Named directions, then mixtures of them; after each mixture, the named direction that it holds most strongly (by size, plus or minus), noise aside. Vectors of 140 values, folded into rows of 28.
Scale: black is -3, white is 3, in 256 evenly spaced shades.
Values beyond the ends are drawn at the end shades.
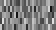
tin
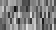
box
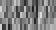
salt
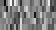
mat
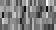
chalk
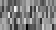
box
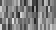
salt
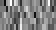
mat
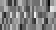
mat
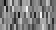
mat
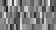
mat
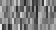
salt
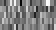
mat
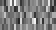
mat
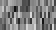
box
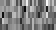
chalk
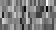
chalk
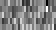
chalk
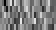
mat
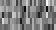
chalk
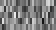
tin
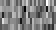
chalk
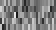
tin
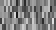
tin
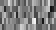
tin
